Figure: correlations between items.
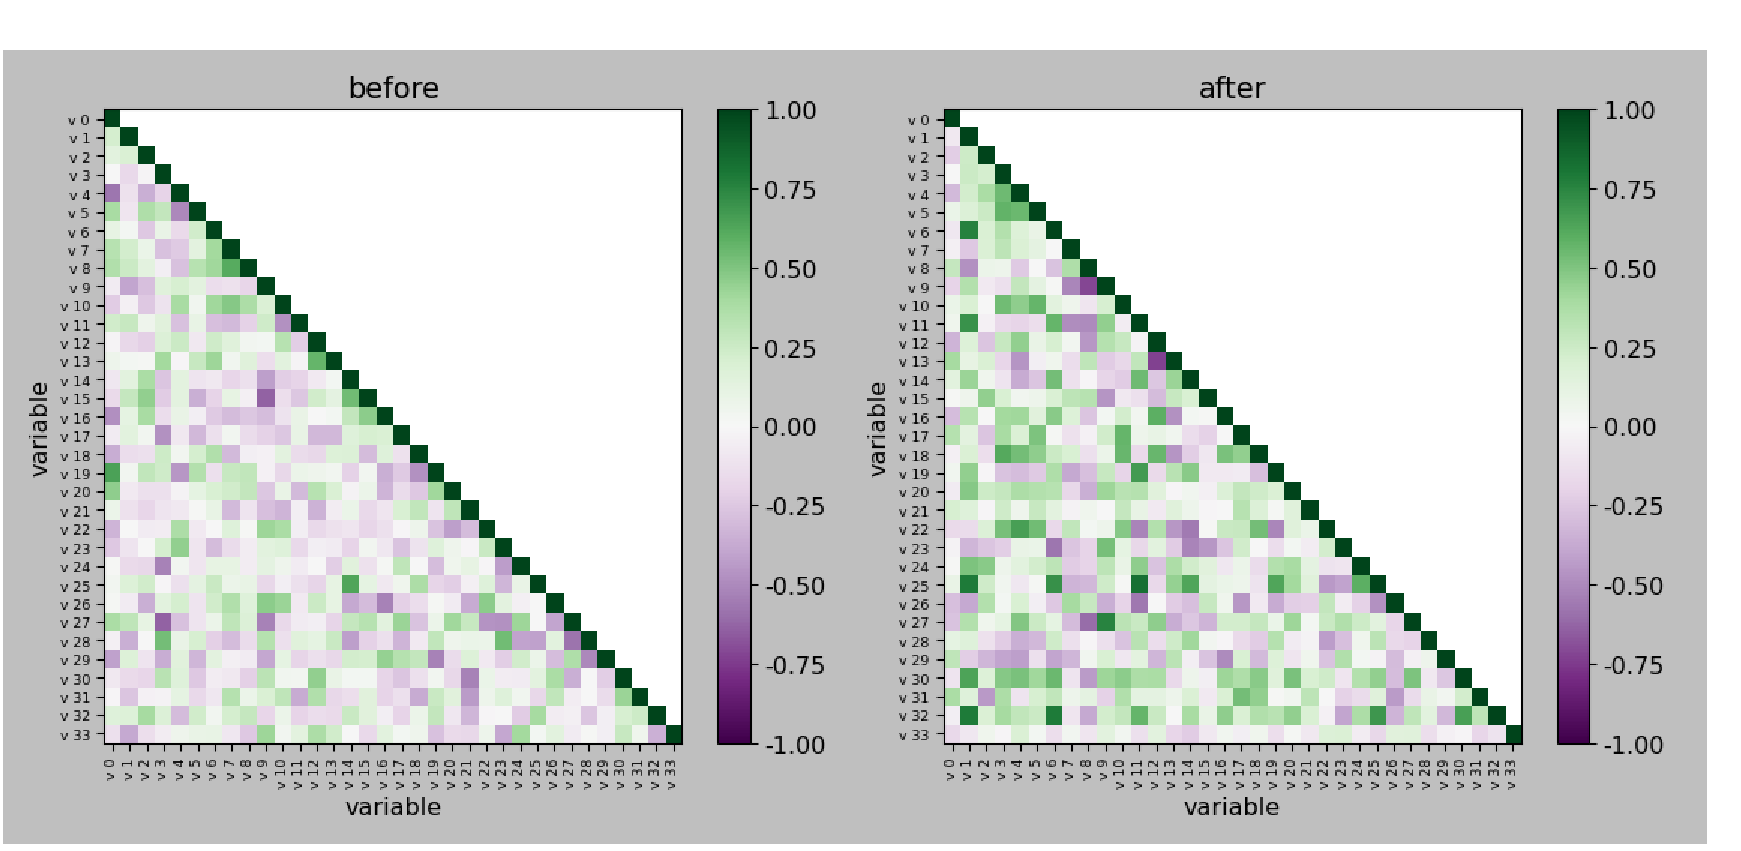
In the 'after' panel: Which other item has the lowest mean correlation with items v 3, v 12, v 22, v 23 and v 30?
v 13
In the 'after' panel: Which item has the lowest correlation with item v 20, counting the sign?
v 8
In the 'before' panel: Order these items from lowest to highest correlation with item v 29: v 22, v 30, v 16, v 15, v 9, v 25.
v 9, v 30, v 22, v 25, v 15, v 16
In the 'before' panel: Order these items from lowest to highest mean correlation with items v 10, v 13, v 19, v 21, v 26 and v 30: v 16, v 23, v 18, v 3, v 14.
v 16, v 14, v 18, v 23, v 3
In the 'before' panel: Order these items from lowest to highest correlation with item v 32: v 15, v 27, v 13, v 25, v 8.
v 13, v 27, v 15, v 8, v 25
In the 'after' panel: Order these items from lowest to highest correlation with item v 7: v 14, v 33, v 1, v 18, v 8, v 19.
v 19, v 1, v 14, v 33, v 18, v 8
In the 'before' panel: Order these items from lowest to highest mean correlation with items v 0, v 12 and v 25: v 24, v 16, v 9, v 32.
v 16, v 9, v 24, v 32
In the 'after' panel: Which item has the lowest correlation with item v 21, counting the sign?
v 26
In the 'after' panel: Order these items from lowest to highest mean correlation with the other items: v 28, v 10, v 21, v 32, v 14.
v 28, v 14, v 21, v 10, v 32
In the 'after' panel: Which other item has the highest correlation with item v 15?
v 2
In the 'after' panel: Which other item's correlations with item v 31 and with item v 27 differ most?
v 9
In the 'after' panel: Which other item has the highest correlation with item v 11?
v 25
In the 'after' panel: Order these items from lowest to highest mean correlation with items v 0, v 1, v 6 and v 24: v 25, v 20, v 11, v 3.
v 3, v 20, v 11, v 25
